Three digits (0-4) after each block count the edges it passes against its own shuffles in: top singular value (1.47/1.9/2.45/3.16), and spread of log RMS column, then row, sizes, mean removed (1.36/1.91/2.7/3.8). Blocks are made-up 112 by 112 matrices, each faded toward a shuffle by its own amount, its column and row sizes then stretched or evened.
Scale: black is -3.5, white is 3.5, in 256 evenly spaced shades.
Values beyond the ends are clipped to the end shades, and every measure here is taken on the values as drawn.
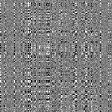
4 4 3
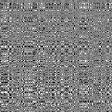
4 3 4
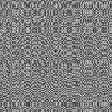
4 2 1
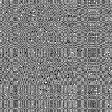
4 0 0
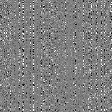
3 4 1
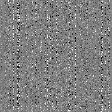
1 4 0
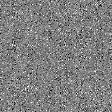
1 2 1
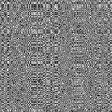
4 3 1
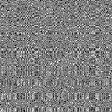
4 2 2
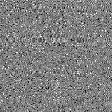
3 0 1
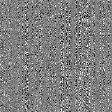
1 4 1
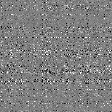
1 2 4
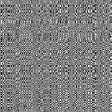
4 4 3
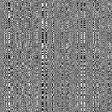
4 4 2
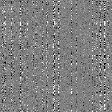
3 4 1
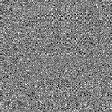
3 1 2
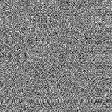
3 0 0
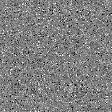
1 1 2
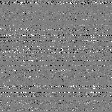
1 1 4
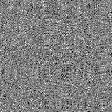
3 1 0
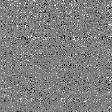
2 2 3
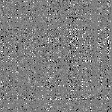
1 3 3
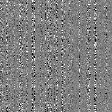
2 4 0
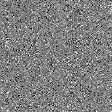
1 2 1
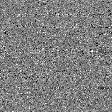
1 0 2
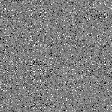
2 1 1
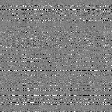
3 1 4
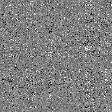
1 2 2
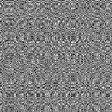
4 2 3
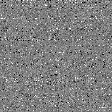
0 1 2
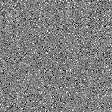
2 0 1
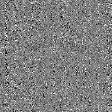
0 3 2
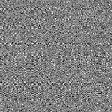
3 0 2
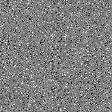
1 1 1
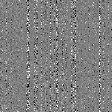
2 4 1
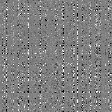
3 4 2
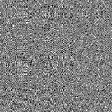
3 2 1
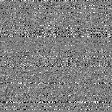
2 1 4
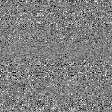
2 0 3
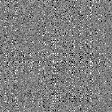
2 3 2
